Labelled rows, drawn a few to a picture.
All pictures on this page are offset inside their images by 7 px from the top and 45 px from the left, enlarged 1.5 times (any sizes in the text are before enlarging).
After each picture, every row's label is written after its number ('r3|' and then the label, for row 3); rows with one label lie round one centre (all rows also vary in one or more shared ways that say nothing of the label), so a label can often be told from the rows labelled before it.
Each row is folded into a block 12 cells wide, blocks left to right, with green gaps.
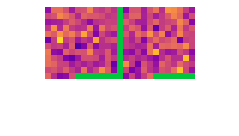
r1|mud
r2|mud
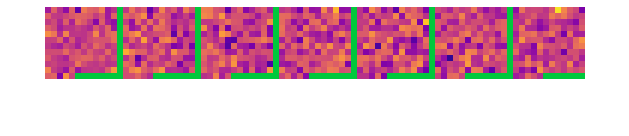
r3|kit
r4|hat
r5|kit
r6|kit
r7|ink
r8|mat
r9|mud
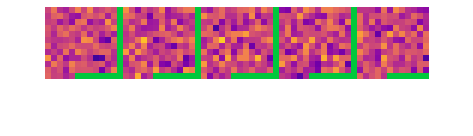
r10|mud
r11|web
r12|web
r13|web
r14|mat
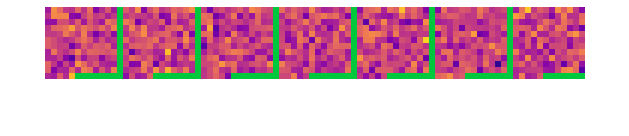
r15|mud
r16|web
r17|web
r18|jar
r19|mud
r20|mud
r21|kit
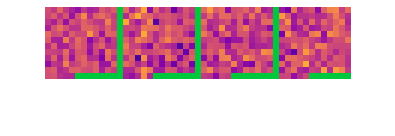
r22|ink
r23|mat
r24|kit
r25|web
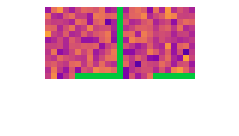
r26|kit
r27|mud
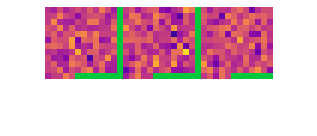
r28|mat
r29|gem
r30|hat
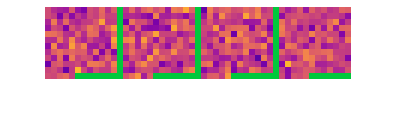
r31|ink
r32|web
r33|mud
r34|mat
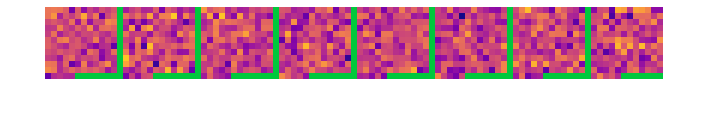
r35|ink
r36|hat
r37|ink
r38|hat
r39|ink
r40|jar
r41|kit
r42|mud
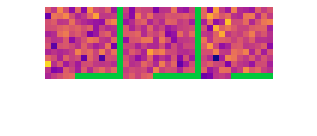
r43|mud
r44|hat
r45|mat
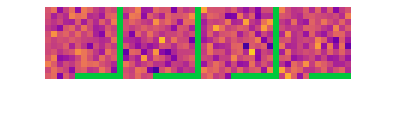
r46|hat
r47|jar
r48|ink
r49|hat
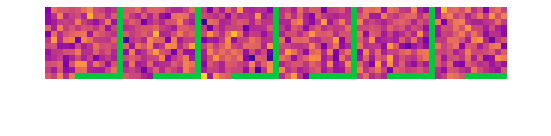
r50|mud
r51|jar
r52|jar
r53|ink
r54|kit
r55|mud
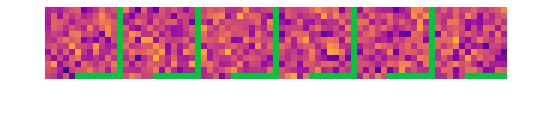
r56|ink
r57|hat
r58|mud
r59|mud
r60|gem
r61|web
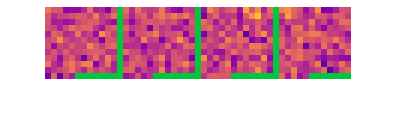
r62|hat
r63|jar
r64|mud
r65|jar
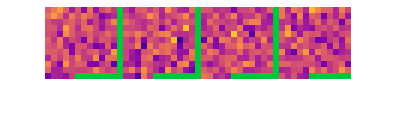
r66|kit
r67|mat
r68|hat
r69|web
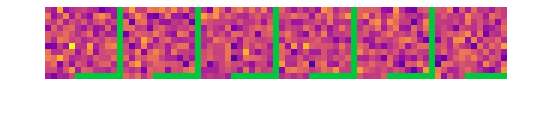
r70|jar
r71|mud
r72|web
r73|hat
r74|jar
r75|jar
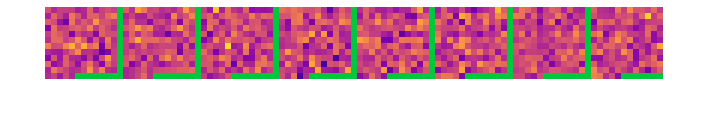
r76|hat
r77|web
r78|jar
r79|jar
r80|gem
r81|gem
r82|kit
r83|jar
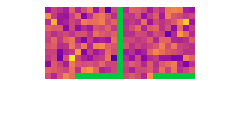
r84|mat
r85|mud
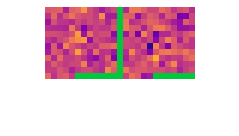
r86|jar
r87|kit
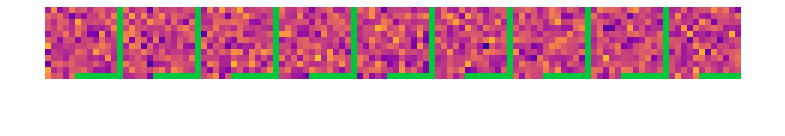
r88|mud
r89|ink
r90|mud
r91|ink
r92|hat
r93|gem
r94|mat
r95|kit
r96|kit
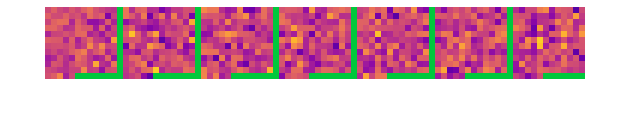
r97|mud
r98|ink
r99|jar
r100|web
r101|kit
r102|ink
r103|mat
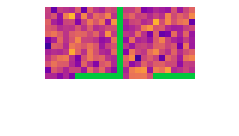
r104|ink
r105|hat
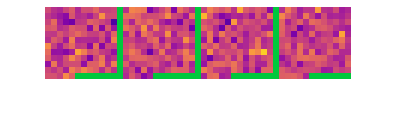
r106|mat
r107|kit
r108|kit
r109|kit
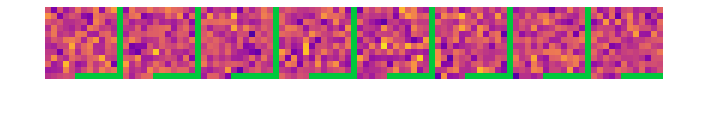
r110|web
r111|mud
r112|gem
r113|mud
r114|mud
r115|hat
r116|gem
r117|ink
